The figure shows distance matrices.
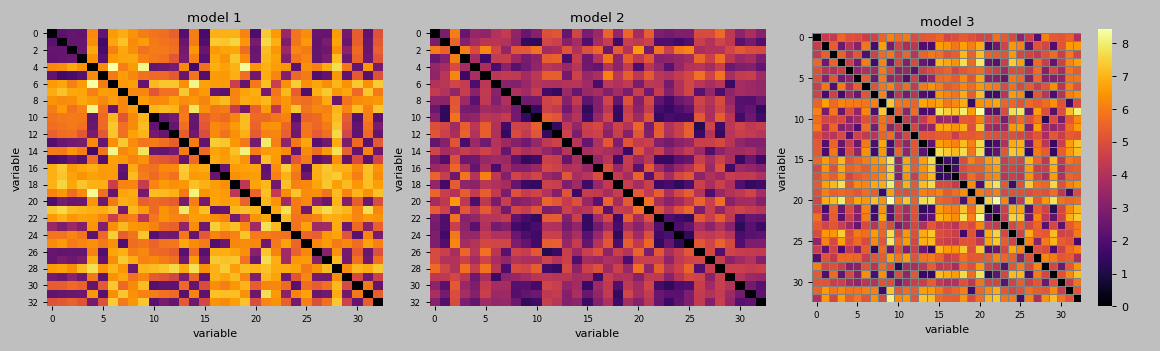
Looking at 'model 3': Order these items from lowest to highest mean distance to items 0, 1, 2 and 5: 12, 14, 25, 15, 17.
14, 12, 25, 17, 15
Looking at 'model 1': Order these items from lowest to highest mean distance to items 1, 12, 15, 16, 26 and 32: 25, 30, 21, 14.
30, 14, 25, 21
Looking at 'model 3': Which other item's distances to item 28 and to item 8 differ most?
10
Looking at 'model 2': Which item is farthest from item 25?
2
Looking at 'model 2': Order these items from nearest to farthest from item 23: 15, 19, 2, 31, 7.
15, 31, 7, 19, 2
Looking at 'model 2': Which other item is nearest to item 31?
18
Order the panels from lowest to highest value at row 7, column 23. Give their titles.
model 2, model 3, model 1
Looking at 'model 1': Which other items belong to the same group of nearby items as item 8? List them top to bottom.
28
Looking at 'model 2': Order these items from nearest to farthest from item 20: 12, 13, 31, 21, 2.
31, 13, 12, 21, 2
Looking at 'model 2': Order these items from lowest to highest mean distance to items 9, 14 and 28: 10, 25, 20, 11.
11, 10, 25, 20
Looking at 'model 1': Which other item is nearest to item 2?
5
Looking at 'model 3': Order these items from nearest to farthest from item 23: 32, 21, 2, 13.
13, 21, 2, 32
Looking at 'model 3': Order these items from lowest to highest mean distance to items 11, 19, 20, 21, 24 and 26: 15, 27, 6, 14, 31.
14, 31, 27, 6, 15
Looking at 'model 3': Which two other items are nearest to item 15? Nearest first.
17, 16
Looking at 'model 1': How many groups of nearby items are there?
6
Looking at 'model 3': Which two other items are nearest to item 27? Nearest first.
0, 25
